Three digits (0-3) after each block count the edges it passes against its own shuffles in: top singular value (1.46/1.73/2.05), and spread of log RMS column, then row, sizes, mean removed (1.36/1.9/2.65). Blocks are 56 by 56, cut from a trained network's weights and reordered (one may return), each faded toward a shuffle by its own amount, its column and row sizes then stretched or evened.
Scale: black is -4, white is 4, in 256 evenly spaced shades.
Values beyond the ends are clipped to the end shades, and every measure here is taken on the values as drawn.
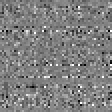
1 2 3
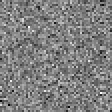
1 0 0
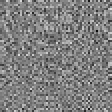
3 1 2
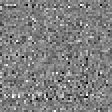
1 1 2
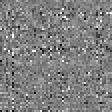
1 2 2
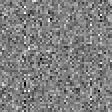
1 2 0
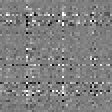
2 2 3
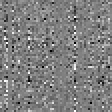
0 3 2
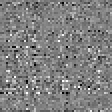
1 2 3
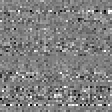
1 0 3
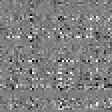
1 2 3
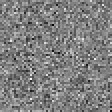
0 1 1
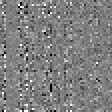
2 3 1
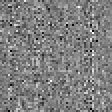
1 2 1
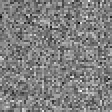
1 0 1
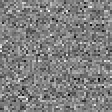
1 0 2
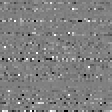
1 0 3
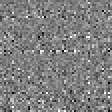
0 2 2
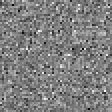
1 0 1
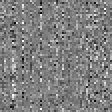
2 3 0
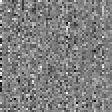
1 3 0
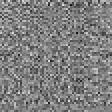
3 0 2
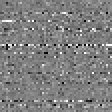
2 0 3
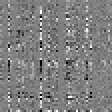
3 3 2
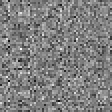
2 2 0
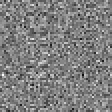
2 0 1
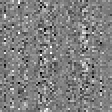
0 3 0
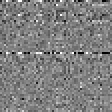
3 1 2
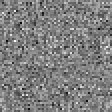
1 0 2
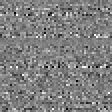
0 0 3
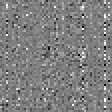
1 3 1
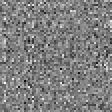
1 2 0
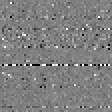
3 0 2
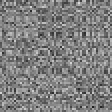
3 0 2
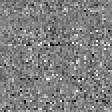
0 1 2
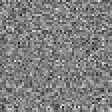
1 0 1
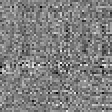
3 1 2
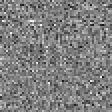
1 0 2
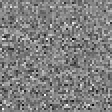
0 1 2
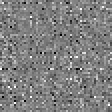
0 2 2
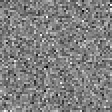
0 0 0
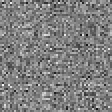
2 0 2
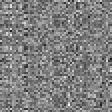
3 2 0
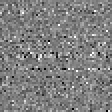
0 0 2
